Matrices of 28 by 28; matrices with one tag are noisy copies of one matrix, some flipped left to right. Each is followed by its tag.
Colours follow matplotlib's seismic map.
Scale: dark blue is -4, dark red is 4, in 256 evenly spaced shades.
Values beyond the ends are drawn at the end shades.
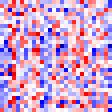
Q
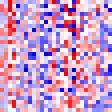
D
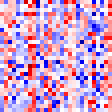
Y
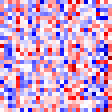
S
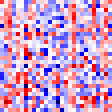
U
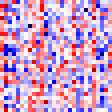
S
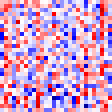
U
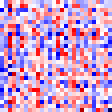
Q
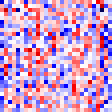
Q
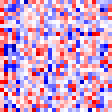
S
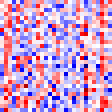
U
